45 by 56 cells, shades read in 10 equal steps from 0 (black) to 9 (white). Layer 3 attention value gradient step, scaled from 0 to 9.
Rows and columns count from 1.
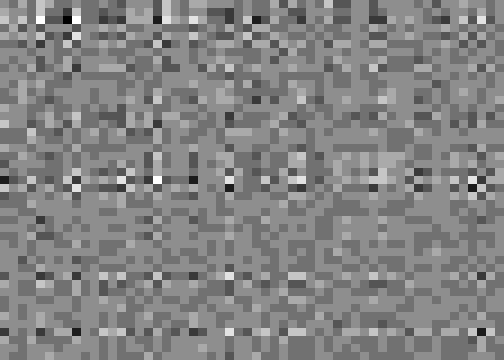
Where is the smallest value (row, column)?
3, 8
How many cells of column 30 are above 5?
6
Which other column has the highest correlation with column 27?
32
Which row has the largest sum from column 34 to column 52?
23
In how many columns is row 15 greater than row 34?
13
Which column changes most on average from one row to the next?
26
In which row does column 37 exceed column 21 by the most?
1
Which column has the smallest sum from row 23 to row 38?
22
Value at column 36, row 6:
5
